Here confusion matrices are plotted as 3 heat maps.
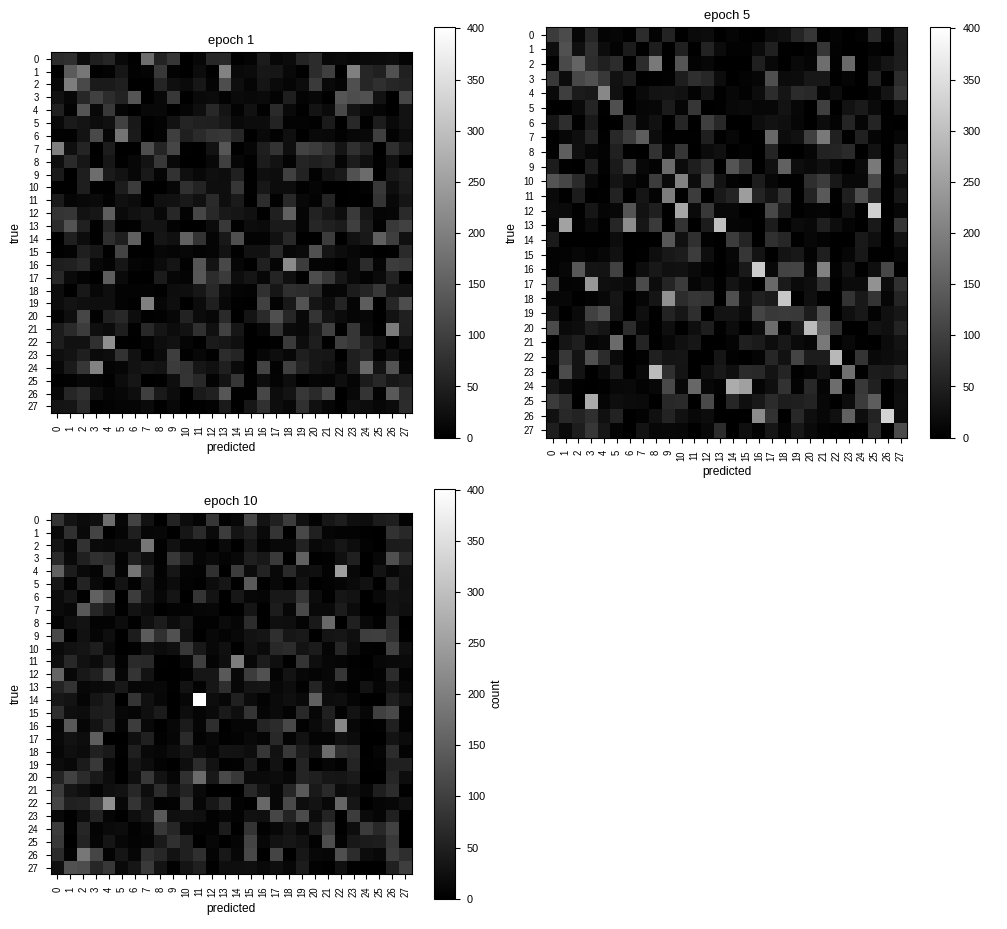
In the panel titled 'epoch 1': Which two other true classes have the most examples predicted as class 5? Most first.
6, 15
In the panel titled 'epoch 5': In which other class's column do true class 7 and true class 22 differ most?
21
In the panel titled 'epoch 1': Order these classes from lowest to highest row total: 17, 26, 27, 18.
27, 18, 17, 26
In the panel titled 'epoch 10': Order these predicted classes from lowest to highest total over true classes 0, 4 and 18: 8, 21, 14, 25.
8, 25, 14, 21
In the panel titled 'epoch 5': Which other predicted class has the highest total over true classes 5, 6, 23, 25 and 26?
3
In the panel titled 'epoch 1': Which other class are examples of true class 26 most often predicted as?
13
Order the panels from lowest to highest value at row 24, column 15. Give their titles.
epoch 1, epoch 10, epoch 5
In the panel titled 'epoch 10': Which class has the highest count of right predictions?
22
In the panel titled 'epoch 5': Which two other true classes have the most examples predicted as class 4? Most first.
19, 3
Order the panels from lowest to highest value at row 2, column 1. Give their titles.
epoch 10, epoch 5, epoch 1
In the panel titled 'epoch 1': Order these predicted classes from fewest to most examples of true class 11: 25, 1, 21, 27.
1, 27, 21, 25
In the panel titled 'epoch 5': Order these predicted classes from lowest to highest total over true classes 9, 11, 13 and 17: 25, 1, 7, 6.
7, 1, 6, 25
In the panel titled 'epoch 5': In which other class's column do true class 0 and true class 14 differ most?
1
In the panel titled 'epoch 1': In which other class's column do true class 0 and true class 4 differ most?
7
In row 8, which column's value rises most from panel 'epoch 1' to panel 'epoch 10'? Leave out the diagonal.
21
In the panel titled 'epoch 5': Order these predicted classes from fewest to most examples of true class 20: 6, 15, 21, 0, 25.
15, 25, 6, 0, 21
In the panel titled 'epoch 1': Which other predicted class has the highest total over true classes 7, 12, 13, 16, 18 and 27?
0
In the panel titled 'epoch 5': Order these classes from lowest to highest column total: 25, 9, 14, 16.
14, 16, 9, 25
